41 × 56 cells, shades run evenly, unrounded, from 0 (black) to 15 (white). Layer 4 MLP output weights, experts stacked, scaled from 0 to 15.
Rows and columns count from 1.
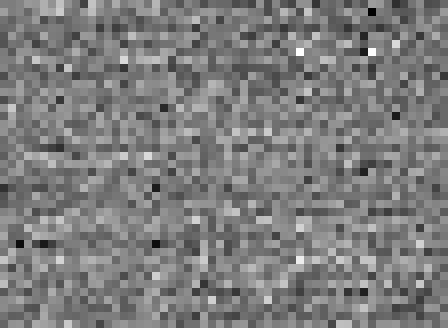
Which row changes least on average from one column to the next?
25
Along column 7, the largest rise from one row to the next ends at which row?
20
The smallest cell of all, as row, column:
2, 47
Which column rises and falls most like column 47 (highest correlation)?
38
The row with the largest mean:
33
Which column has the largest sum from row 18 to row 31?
44
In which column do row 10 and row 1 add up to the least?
40
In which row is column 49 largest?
36
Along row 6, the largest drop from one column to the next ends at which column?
51
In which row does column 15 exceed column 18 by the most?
15
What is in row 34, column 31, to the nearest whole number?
10
